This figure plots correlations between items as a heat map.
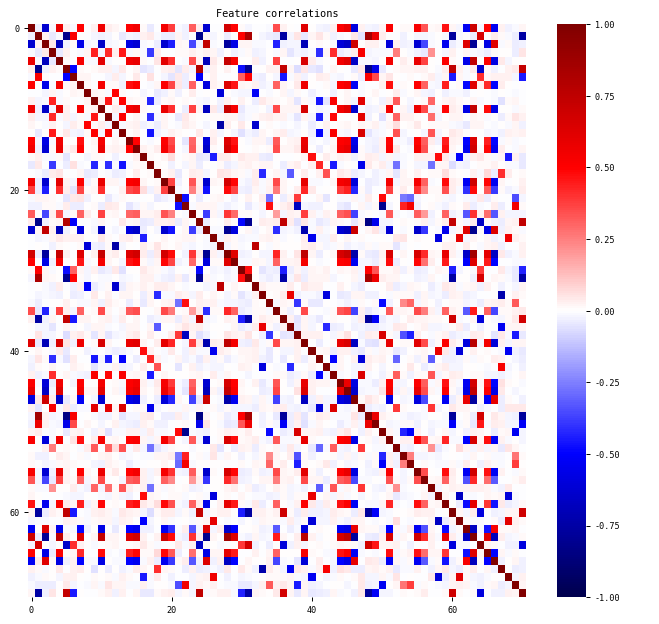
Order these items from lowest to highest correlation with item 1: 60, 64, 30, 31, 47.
60, 47, 30, 64, 31
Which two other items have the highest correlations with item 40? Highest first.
58, 16
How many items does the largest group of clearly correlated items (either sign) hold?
26
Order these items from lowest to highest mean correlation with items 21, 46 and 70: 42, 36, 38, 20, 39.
39, 20, 42, 38, 36
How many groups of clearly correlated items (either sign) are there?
7
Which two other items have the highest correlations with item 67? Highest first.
42, 18
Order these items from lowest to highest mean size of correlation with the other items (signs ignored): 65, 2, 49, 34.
34, 49, 65, 2
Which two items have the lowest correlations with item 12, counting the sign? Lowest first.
27, 32
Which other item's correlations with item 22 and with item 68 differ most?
50
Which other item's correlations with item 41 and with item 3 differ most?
47
